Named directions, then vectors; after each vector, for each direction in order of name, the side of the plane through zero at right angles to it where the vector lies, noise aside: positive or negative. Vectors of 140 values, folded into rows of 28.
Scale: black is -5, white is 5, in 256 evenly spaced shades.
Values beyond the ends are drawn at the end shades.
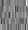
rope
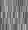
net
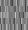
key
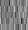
negative, negative, positive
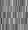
negative, positive, positive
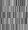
negative, positive, positive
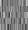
positive, negative, positive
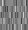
negative, negative, negative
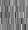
negative, negative, positive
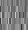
positive, positive, negative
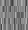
positive, negative, negative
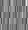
negative, positive, positive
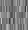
positive, negative, negative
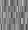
positive, negative, negative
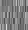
positive, negative, positive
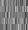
negative, positive, negative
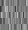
positive, positive, positive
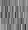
negative, negative, positive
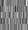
positive, positive, positive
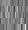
positive, positive, negative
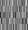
negative, positive, positive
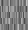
positive, positive, positive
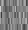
negative, negative, negative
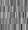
positive, positive, negative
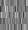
positive, positive, positive
